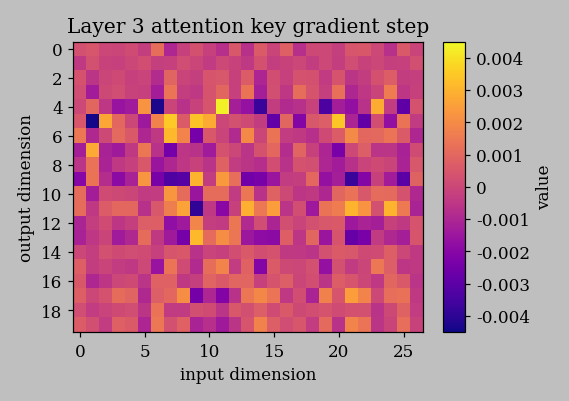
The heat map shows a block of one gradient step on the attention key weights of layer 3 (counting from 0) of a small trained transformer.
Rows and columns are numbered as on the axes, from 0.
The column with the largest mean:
11
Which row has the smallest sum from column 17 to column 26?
9
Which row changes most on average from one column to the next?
5
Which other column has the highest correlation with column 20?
2
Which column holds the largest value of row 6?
7
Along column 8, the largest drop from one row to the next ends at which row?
12
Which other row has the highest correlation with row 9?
13
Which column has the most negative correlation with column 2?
1
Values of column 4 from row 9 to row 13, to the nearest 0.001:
-0.001 0 0.001 0 -0.001
